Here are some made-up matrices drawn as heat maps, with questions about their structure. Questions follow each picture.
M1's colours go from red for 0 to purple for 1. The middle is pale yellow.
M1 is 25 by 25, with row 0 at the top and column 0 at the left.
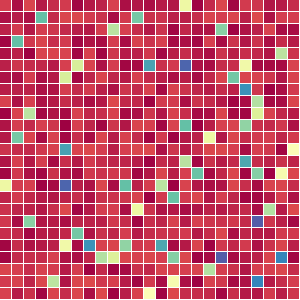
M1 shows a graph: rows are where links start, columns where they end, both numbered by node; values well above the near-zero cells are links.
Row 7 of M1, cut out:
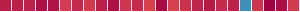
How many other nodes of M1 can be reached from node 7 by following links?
10
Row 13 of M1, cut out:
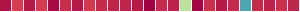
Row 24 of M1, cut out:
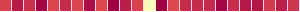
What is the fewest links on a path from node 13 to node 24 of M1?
4
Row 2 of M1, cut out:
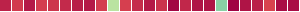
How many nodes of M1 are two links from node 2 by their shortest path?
1
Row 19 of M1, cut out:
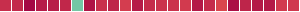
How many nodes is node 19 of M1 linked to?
1
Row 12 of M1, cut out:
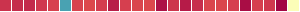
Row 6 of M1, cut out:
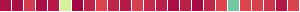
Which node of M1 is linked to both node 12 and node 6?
node 5
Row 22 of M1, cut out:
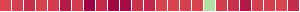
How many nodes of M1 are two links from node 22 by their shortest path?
1
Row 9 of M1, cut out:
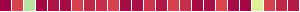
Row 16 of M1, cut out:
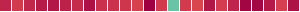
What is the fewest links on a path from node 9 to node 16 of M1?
3
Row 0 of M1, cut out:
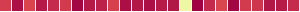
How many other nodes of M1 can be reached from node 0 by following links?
10
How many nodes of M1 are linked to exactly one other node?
9
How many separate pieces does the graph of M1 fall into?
3
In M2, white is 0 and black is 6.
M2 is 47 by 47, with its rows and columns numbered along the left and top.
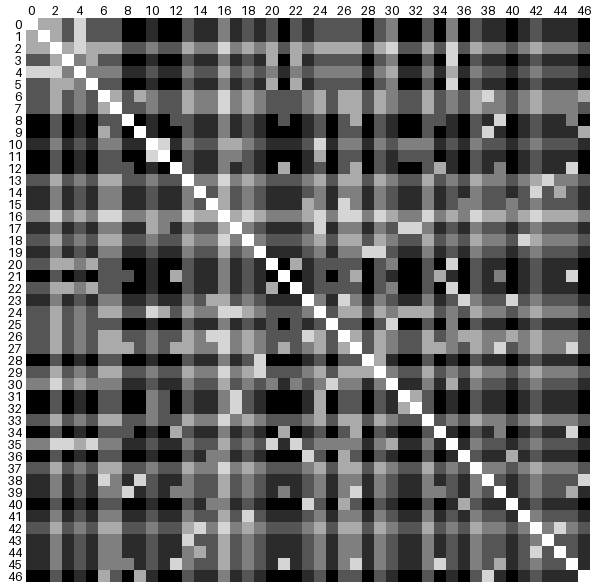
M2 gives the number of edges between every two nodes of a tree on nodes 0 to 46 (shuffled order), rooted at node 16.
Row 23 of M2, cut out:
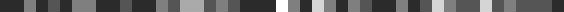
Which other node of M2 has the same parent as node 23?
15
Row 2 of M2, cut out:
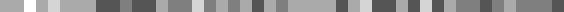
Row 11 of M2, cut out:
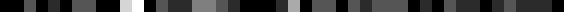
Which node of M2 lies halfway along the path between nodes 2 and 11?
24
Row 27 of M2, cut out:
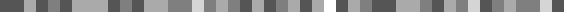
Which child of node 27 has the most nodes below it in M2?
45
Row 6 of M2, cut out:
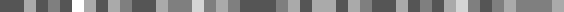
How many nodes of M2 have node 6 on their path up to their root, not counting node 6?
3
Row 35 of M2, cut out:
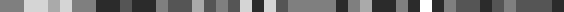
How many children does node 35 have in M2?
4
